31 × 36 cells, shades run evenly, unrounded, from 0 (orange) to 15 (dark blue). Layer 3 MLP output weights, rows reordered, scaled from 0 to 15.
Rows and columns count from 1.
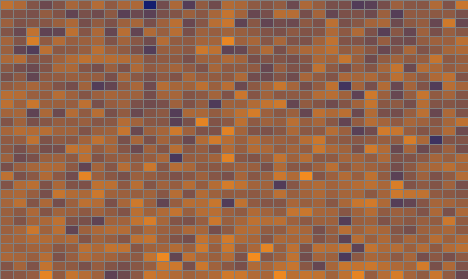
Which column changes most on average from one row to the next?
27
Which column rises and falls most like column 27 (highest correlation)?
8
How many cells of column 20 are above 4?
28
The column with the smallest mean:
18
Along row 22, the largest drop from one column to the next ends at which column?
5
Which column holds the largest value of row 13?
14
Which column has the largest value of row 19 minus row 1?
1
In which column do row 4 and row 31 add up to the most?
9
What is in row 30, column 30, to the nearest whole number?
4
